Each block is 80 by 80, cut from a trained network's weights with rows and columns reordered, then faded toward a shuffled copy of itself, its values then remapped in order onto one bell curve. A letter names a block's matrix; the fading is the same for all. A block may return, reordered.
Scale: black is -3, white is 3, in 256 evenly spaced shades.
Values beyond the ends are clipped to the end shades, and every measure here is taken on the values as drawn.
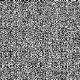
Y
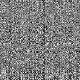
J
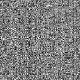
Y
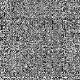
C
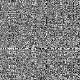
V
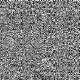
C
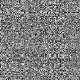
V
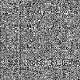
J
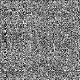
C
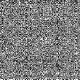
C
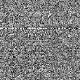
V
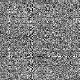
V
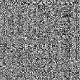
J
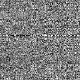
V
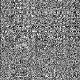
Y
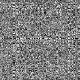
V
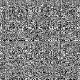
Y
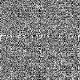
V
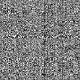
J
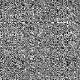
C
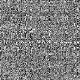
C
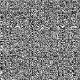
C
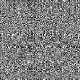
Y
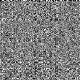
Y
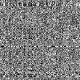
Y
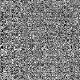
C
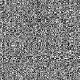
Y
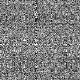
C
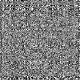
J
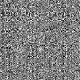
Y
